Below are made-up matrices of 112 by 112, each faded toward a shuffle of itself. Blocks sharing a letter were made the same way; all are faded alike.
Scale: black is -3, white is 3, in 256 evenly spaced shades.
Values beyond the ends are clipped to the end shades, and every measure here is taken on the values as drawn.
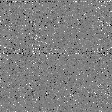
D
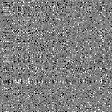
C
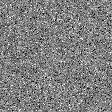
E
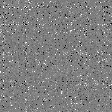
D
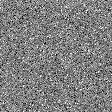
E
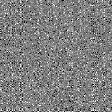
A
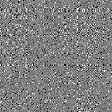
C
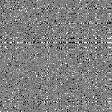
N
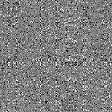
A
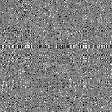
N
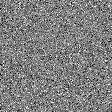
E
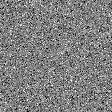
E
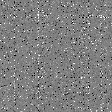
D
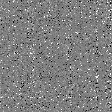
D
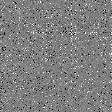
D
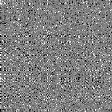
N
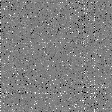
D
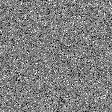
E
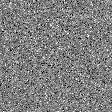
E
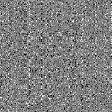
A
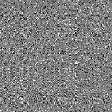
A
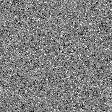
E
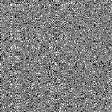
A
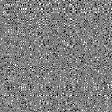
N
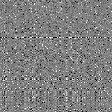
N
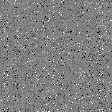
D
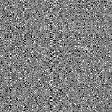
A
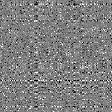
N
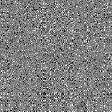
A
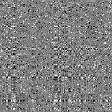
N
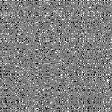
N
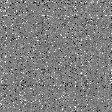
D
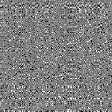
N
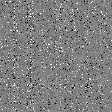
D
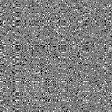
N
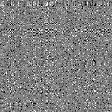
C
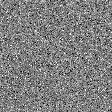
E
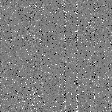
D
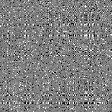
N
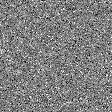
E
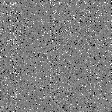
D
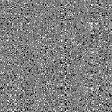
A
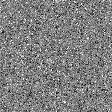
E
